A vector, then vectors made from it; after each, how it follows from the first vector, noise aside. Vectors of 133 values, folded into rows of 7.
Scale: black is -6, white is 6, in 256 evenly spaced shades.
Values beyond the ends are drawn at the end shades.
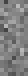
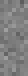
wrapped around, negated, shrunk.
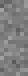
wrapped around, negated, shrunk.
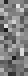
scaled up.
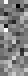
negated, scaled up.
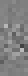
reversed, partly zeroed.
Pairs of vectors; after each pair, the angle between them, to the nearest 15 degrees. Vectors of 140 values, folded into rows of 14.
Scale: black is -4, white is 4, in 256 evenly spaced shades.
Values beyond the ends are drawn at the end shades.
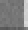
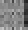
150 degrees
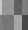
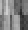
45 degrees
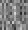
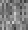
30 degrees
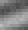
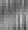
45 degrees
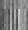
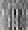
150 degrees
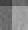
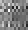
120 degrees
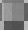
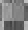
15 degrees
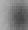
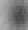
15 degrees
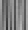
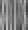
150 degrees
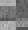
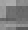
45 degrees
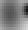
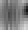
15 degrees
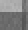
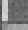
90 degrees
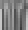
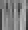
150 degrees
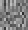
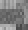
60 degrees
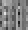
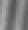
75 degrees
